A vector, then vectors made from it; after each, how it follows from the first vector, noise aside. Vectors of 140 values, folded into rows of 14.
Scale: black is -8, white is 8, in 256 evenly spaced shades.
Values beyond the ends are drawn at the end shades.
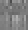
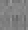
negated, shrunk.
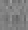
negated, shrunk.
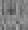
reversed, negated.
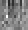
wrapped around, negated, scaled up.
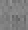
negated, shrunk.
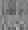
reversed, negated.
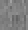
negated, shrunk.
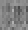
wrapped around, negated.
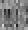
wrapped around, negated, scaled up.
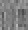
wrapped around, negated.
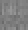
reversed, shrunk.
